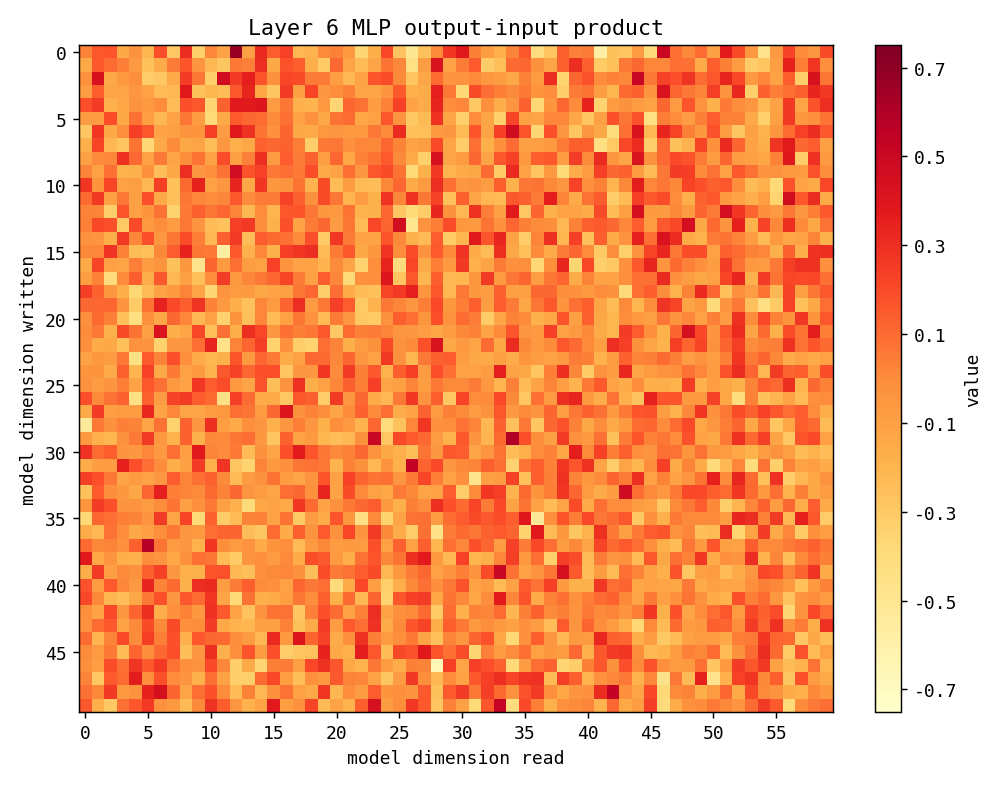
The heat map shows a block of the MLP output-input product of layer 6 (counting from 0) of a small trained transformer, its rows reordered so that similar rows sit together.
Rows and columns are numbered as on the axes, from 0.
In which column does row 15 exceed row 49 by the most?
46
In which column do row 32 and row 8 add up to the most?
44
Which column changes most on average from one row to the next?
11
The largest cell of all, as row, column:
0, 12
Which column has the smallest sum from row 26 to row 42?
24
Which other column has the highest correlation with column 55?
53
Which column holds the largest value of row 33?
43
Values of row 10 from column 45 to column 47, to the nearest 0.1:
0 0.1 0
